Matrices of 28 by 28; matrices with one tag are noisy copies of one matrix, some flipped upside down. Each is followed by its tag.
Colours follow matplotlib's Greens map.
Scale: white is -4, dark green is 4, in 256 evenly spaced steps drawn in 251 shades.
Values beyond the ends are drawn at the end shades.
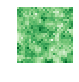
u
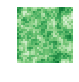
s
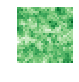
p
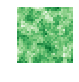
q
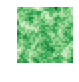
q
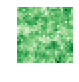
p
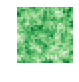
u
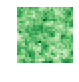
u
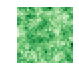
u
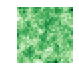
q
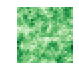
p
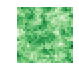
u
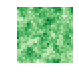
q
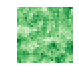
p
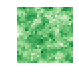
u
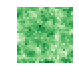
u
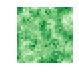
s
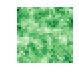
p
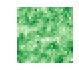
p
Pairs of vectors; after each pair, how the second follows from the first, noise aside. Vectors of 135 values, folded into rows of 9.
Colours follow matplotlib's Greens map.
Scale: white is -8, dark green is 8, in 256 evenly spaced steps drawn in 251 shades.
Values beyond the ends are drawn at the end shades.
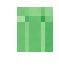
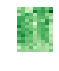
wrapped around, scaled up.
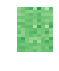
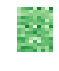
scaled up.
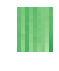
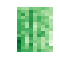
wrapped around, scaled up.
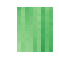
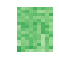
sign-scrambled.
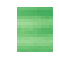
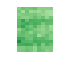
negated.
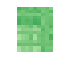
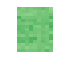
wrapped around, negated, shrunk.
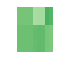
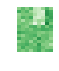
scaled up.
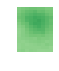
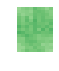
wrapped around, negated, shrunk.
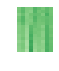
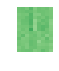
wrapped around, negated, shrunk.
